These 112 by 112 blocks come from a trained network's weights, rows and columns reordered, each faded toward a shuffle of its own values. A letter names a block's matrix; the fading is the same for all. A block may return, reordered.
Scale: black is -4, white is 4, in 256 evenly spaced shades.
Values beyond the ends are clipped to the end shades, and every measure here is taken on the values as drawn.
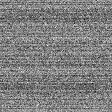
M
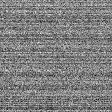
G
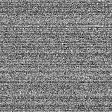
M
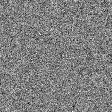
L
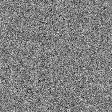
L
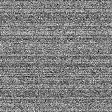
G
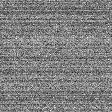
M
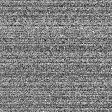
G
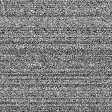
M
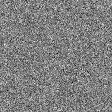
L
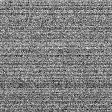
G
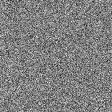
L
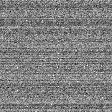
M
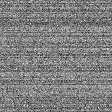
M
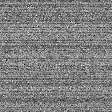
M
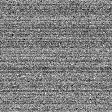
M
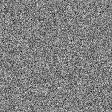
L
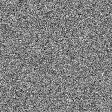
L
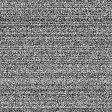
G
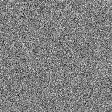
L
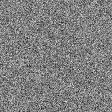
L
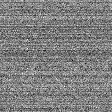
M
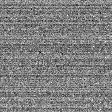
M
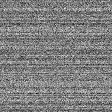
G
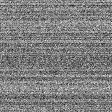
G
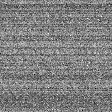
M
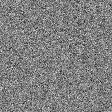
L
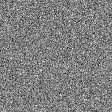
L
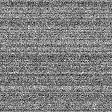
G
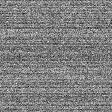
G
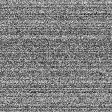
G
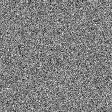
L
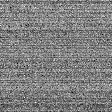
M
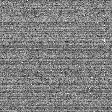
M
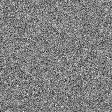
L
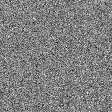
L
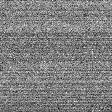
M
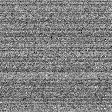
M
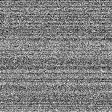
G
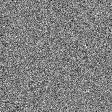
L
